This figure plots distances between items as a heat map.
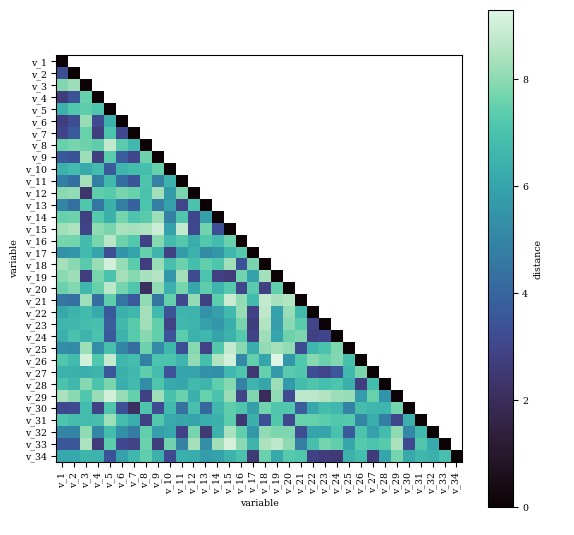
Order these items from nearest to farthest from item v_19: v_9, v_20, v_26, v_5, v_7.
v_5, v_20, v_7, v_9, v_26
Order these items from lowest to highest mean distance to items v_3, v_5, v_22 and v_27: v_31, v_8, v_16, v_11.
v_11, v_31, v_16, v_8
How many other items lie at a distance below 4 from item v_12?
4
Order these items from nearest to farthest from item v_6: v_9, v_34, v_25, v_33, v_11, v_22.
v_33, v_9, v_11, v_25, v_34, v_22
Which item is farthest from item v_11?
v_15
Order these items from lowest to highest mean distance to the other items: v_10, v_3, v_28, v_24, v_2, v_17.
v_17, v_10, v_2, v_24, v_28, v_3
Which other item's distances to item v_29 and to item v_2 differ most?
v_18
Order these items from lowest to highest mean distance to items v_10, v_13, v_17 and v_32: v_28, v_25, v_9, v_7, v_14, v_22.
v_22, v_25, v_7, v_14, v_9, v_28
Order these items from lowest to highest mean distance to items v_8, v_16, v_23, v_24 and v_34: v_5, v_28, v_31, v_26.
v_31, v_5, v_28, v_26
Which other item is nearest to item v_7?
v_30
